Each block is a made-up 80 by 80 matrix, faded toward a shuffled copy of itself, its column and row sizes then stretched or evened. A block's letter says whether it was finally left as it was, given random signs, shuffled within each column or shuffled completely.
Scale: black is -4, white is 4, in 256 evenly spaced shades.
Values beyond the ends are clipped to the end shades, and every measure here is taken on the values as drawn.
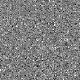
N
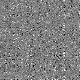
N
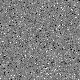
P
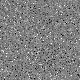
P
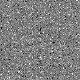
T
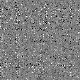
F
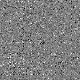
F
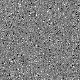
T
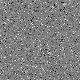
P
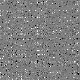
N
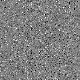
T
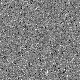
P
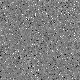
P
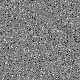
P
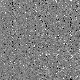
T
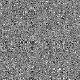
N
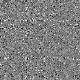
N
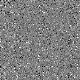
F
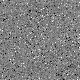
P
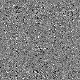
F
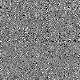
F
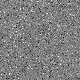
P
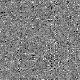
N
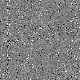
T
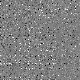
F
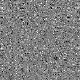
N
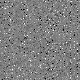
T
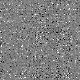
F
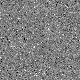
P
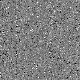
T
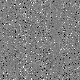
T
